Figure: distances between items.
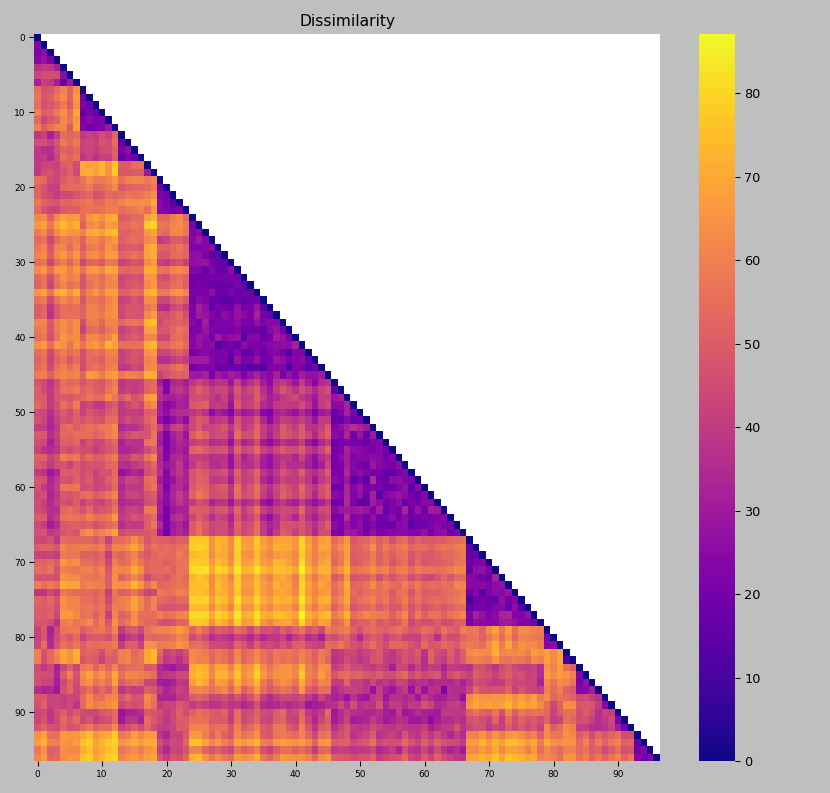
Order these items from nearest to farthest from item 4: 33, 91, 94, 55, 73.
55, 91, 33, 94, 73
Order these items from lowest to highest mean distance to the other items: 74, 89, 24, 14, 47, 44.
47, 44, 89, 14, 24, 74
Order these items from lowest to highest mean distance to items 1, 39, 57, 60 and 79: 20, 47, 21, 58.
58, 47, 20, 21
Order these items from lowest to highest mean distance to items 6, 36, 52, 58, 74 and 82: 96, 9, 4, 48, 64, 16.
64, 48, 16, 4, 9, 96
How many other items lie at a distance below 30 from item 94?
3
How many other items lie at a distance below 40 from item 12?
5
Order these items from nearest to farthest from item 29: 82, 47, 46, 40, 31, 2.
31, 40, 46, 47, 2, 82
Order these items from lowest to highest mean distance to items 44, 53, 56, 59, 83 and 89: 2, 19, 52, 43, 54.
54, 43, 52, 19, 2
